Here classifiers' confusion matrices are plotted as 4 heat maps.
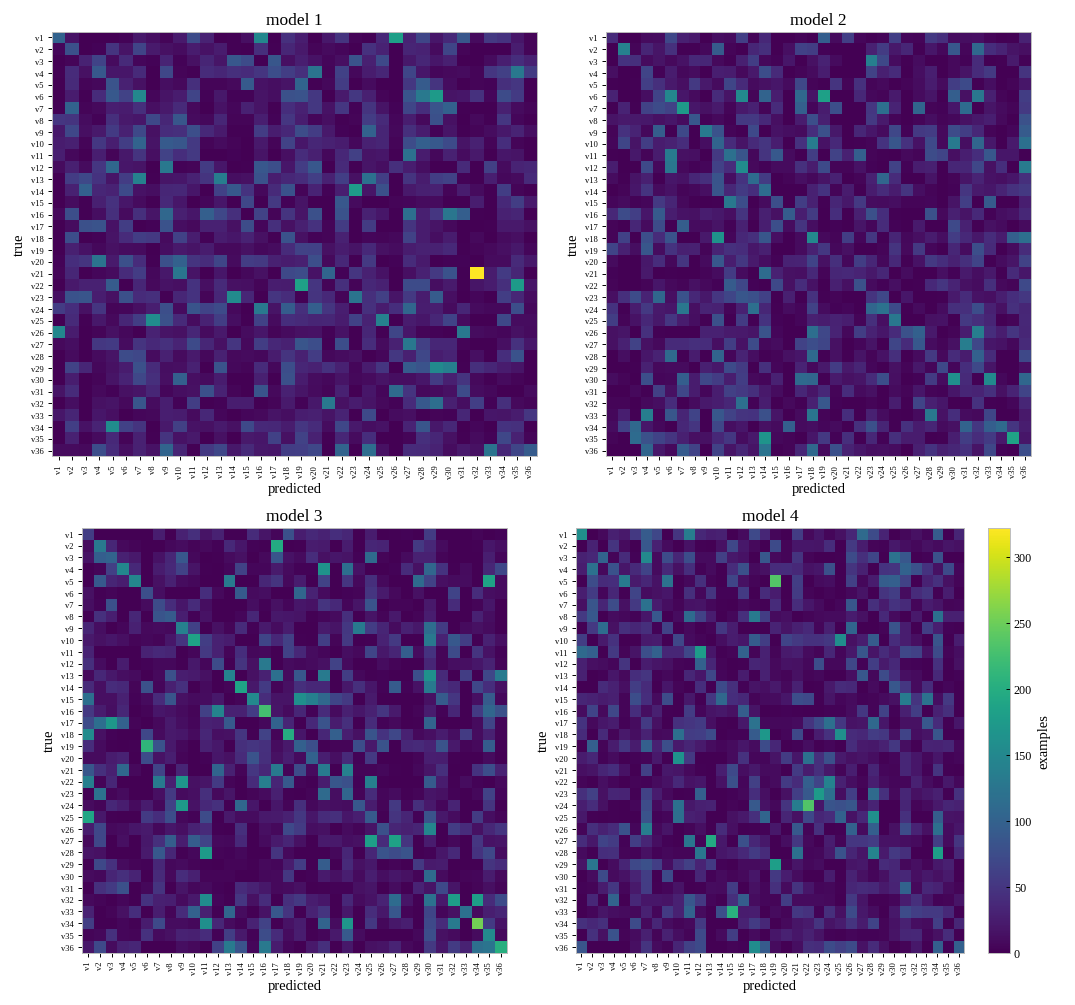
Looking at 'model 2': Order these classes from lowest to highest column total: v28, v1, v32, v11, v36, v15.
v1, v15, v28, v11, v32, v36
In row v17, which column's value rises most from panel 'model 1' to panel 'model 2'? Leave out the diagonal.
v7
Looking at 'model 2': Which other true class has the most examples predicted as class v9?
v30
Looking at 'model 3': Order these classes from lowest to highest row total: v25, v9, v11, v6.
v6, v11, v9, v25
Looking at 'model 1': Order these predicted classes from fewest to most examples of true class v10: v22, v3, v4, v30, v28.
v3, v22, v4, v30, v28
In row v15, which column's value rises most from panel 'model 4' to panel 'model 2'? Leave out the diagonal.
v11
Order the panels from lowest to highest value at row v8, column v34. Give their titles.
model 2, model 3, model 1, model 4
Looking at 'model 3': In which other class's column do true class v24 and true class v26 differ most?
v9
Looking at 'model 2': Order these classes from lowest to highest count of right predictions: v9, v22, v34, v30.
v22, v34, v9, v30
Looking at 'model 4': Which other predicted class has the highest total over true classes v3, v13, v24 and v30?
v7
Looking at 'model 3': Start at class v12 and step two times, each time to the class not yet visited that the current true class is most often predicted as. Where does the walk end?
v35
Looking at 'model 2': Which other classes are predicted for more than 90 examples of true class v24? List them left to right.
v7, v13, v23
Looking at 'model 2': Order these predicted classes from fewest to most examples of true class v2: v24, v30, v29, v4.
v29, v4, v24, v30
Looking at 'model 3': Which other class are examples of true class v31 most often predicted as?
v4
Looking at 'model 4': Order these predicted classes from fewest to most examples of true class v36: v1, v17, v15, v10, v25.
v15, v10, v25, v1, v17
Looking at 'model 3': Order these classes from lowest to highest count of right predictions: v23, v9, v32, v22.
v22, v23, v9, v32
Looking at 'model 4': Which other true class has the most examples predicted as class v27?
v1
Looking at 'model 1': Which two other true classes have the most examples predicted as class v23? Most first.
v14, v3
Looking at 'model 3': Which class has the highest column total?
v30
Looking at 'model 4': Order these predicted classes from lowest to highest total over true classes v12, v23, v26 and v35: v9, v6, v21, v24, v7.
v6, v9, v24, v21, v7
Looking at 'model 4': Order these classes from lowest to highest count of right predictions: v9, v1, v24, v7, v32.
v32, v9, v24, v7, v1
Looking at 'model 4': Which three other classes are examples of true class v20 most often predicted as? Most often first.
v10, v22, v24
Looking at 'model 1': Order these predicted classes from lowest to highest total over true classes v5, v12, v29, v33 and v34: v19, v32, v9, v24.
v32, v24, v9, v19
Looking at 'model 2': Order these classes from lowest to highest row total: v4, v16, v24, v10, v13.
v4, v13, v16, v24, v10
